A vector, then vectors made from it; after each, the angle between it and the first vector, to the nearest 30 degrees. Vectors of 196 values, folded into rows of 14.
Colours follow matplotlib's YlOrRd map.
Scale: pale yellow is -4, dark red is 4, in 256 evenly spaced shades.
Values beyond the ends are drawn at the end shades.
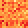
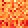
30 degrees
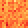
30 degrees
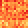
150 degrees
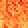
120 degrees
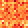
150 degrees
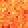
120 degrees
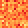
150 degrees
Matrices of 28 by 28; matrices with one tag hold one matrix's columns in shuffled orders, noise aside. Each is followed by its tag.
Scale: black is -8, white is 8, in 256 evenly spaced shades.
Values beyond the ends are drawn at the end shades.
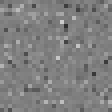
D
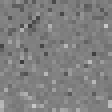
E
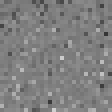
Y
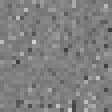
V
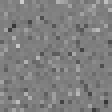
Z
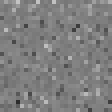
Z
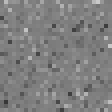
Z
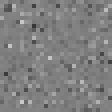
D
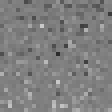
E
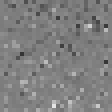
E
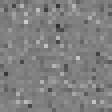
D
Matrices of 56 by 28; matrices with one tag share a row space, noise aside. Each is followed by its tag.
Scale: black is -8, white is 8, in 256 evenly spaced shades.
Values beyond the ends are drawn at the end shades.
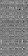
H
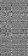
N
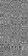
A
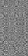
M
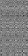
H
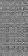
H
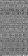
H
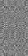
M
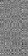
A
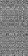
H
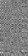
A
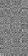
A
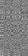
A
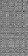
H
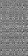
H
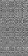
H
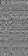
N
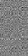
A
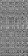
H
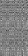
H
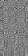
M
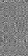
M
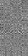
A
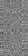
A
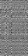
N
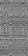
N
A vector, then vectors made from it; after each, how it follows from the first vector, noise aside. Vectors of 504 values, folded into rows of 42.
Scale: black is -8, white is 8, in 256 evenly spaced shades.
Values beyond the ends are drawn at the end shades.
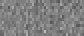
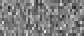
scaled up.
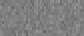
negated, shrunk.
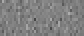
wrapped around, negated, partly zeroed.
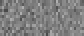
reversed.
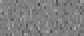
reversed, negated, partly zeroed.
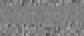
wrapped around, partly zeroed.
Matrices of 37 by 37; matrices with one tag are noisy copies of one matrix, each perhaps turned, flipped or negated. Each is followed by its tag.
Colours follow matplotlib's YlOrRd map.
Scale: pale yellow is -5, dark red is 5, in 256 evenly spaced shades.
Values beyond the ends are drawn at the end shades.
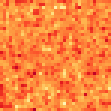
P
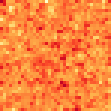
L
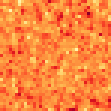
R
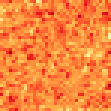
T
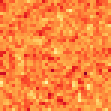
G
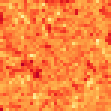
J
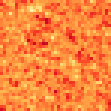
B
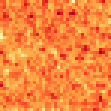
T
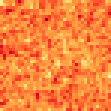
L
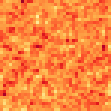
P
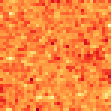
T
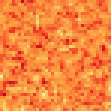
P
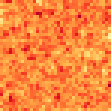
T
